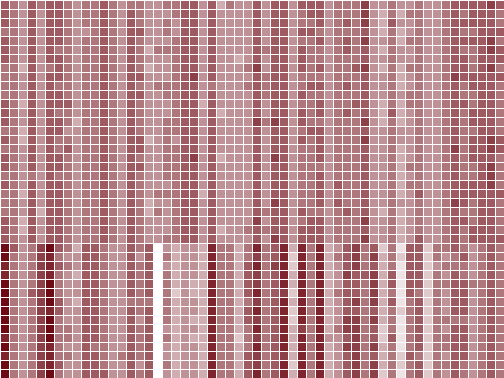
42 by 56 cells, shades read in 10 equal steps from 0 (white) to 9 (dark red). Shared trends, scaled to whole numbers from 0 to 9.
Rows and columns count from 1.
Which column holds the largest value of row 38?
6
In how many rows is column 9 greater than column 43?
21
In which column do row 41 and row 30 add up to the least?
18
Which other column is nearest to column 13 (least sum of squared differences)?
38
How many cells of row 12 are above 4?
36
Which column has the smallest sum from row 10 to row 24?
45
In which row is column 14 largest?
40
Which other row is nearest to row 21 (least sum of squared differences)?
5
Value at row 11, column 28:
4
